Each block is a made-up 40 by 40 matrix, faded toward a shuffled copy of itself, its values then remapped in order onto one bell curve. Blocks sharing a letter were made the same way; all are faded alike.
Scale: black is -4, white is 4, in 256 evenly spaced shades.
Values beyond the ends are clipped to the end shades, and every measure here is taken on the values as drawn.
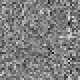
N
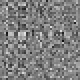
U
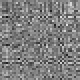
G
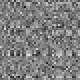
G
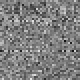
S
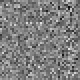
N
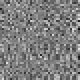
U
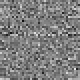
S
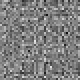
U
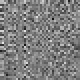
U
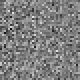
N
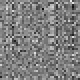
U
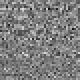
S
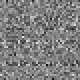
S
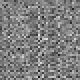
U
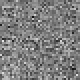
S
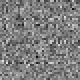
S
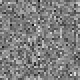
N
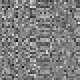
U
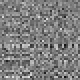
G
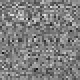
S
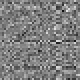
U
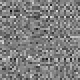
G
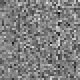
N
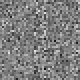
N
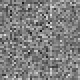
N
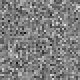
N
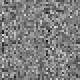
N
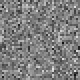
N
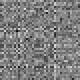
U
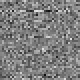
S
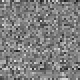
S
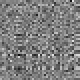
G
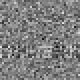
S
